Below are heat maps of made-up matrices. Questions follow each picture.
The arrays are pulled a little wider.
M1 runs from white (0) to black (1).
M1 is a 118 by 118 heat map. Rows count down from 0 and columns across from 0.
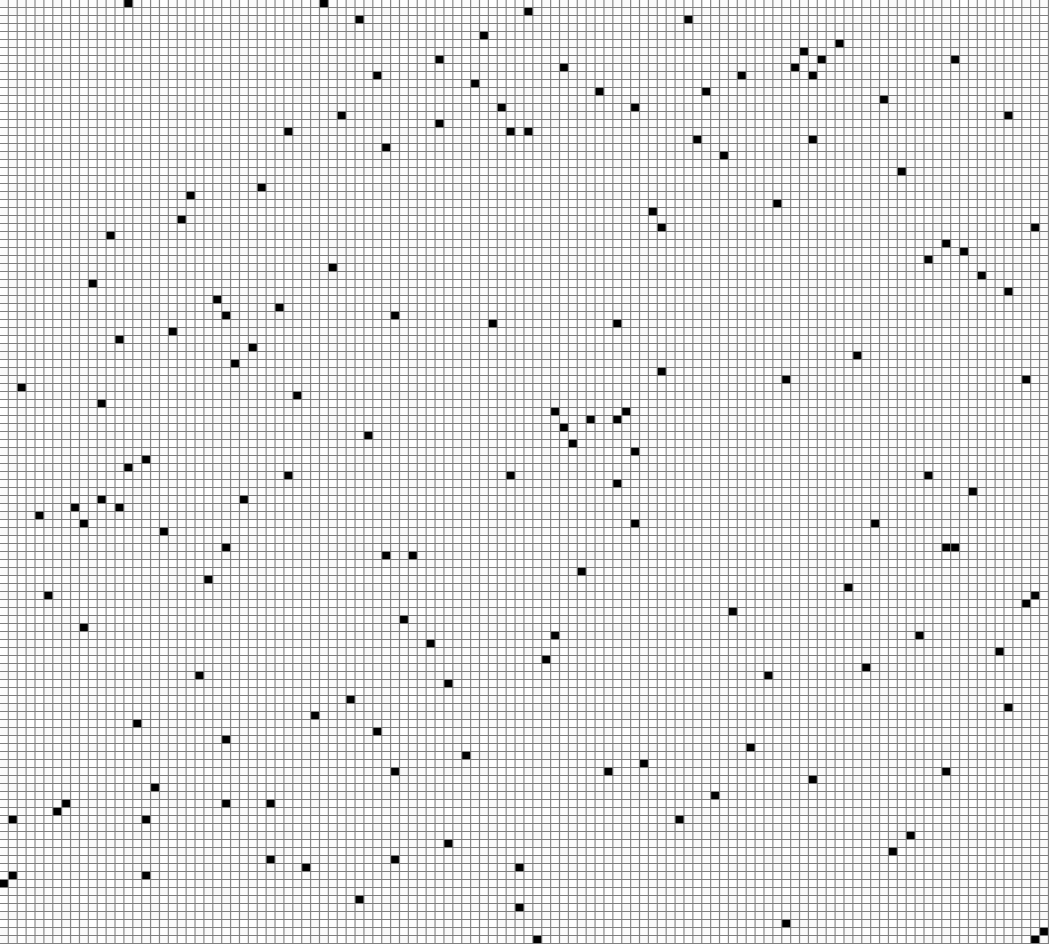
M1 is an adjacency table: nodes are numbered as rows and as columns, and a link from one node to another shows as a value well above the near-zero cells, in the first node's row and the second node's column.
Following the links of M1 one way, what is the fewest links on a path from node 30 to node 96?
6
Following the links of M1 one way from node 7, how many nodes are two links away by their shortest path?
4
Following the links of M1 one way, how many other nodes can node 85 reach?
8
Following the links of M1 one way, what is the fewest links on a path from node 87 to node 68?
4
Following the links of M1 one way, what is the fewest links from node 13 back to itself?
5
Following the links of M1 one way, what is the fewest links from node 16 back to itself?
2
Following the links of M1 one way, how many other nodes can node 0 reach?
9
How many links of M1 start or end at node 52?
3
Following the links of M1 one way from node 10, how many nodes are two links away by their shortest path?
1
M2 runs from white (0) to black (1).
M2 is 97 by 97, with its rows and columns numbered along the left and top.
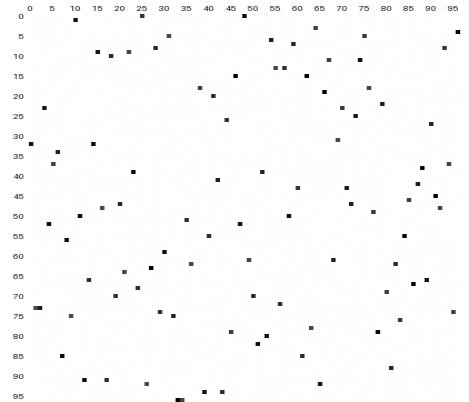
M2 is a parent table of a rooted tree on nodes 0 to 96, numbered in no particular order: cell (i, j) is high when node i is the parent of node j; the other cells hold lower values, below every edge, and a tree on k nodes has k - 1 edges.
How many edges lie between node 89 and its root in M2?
7
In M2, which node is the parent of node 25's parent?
32
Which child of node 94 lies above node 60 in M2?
43
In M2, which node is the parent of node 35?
51
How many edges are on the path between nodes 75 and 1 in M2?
5
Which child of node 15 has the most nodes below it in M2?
46
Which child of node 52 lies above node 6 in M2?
4
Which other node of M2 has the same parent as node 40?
84
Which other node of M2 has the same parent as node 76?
38
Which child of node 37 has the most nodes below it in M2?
5
